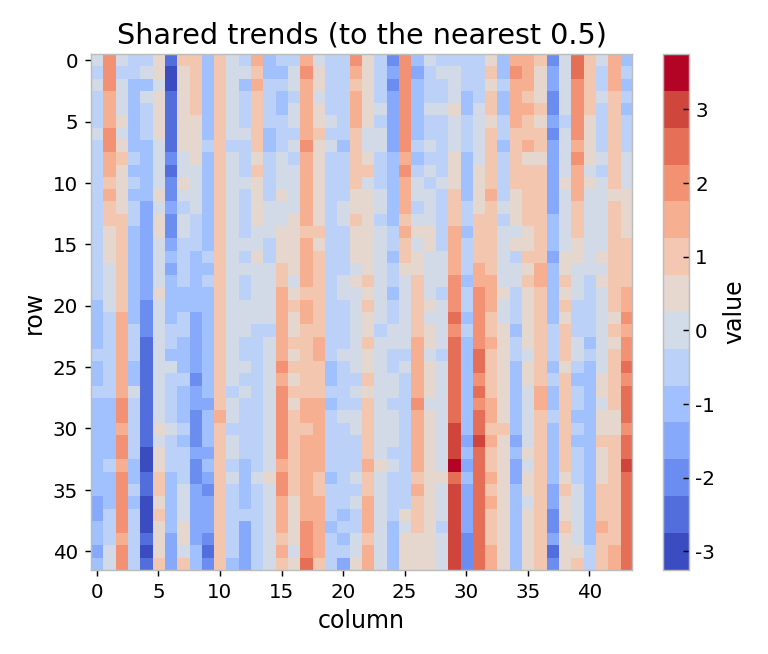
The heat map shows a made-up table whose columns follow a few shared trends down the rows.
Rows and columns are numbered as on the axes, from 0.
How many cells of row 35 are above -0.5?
25
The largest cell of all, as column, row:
29, 33
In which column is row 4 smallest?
6
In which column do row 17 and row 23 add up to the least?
4
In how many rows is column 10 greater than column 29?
11
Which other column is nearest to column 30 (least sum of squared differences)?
9
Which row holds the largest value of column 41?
38
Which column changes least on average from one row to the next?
10
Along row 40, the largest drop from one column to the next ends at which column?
30
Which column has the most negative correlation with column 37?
7
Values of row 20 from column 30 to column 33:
-0.5 2 1.5 0
